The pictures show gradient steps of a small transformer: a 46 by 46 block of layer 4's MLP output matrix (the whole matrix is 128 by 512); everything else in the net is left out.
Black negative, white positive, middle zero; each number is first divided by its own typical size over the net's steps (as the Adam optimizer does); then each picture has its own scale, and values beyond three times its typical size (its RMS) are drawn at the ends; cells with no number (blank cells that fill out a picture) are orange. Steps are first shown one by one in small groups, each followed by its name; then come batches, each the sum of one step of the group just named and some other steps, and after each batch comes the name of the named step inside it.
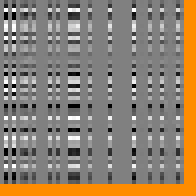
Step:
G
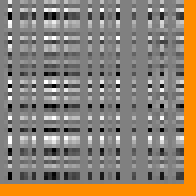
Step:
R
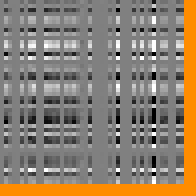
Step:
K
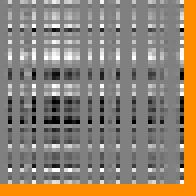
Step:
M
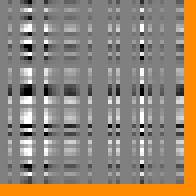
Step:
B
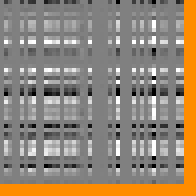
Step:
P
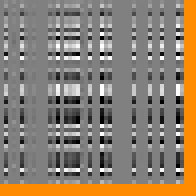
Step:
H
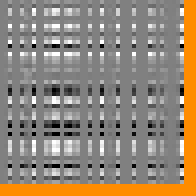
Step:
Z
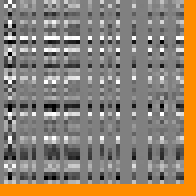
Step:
R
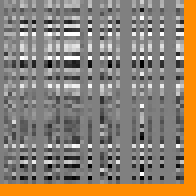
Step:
H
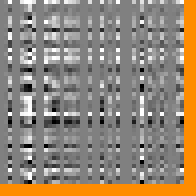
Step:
M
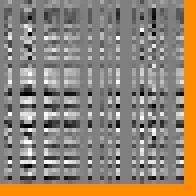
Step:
B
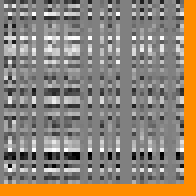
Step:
Z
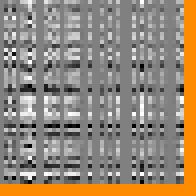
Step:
Z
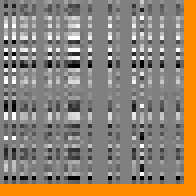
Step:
G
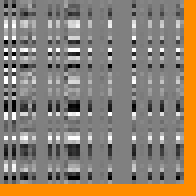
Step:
G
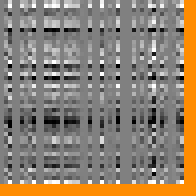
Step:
K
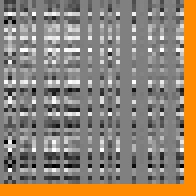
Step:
Z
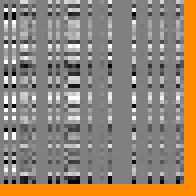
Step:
G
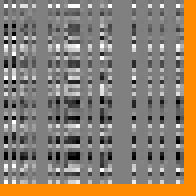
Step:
H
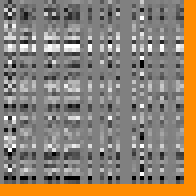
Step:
G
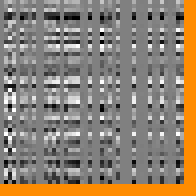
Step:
R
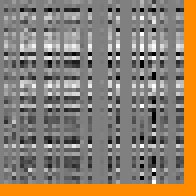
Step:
K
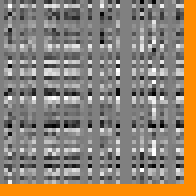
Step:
P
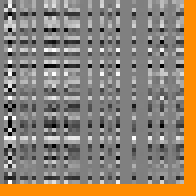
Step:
G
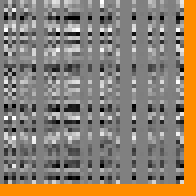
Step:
G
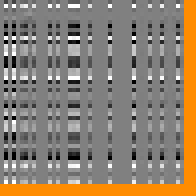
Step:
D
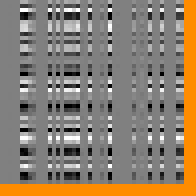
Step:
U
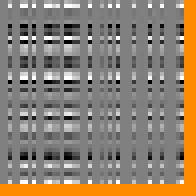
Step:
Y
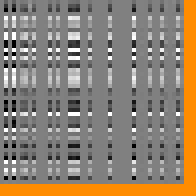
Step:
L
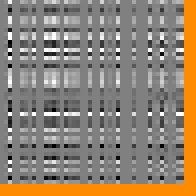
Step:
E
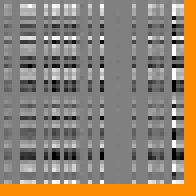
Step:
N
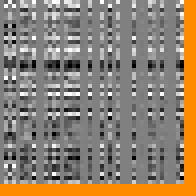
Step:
D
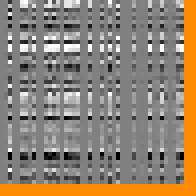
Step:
Y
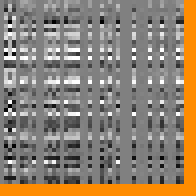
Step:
L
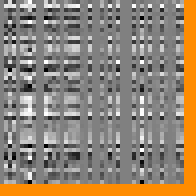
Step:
D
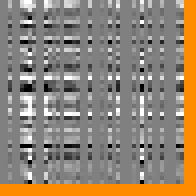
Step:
Y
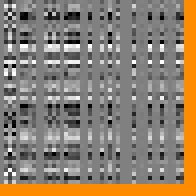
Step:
U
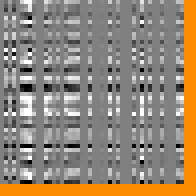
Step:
L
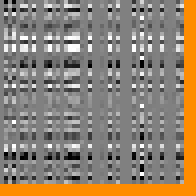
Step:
Y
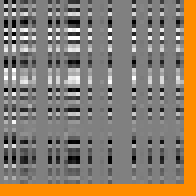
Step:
D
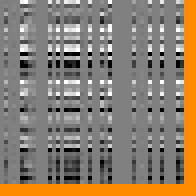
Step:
U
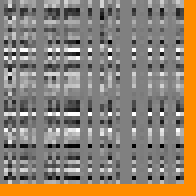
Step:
L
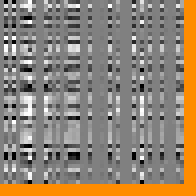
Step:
D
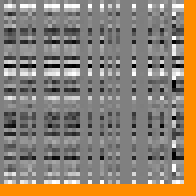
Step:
N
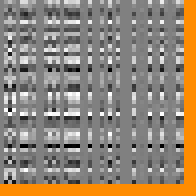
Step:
E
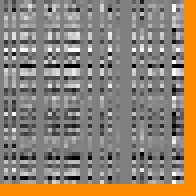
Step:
L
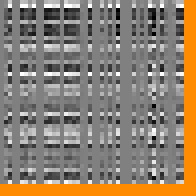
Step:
Y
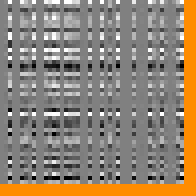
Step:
E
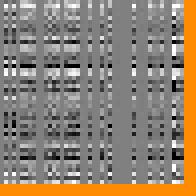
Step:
N
